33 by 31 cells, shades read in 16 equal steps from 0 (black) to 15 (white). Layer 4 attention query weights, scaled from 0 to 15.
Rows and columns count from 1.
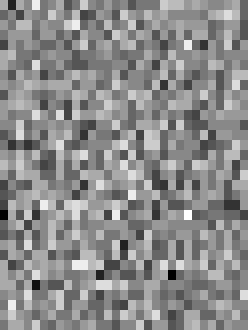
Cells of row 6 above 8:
8
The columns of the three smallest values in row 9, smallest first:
21, 24, 28
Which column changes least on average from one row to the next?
12
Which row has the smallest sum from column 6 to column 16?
7
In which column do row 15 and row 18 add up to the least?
2
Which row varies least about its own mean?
6
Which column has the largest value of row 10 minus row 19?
11
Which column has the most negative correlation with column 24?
1
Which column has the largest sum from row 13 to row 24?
19
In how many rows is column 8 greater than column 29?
15
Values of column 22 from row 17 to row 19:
12 9 10
